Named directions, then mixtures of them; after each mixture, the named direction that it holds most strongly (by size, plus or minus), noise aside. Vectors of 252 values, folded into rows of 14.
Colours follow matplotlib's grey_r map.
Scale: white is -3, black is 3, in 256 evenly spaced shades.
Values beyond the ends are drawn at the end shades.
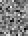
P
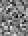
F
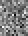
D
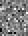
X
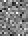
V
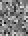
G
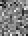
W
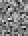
F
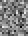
D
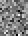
P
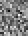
P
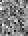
G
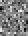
X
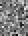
W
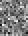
G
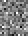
V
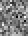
F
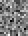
P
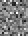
V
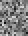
G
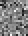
W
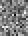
D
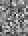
D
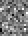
X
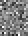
V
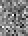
D
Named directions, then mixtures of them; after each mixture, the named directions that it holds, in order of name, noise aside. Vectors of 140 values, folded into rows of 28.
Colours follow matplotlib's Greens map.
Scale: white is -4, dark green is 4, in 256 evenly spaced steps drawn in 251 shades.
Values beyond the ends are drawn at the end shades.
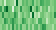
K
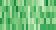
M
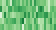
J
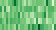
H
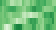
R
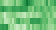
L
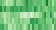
H, L, R.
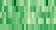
H, M.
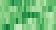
R.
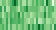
H.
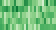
L, M.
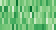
H, K.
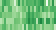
H, M.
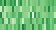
J, K.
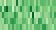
K.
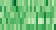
H, J, M.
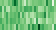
H.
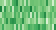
H, J, K.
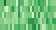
K, M, R.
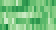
L.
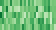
J.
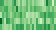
H, M, R.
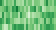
M, R.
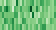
K.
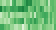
J, L.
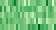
H.
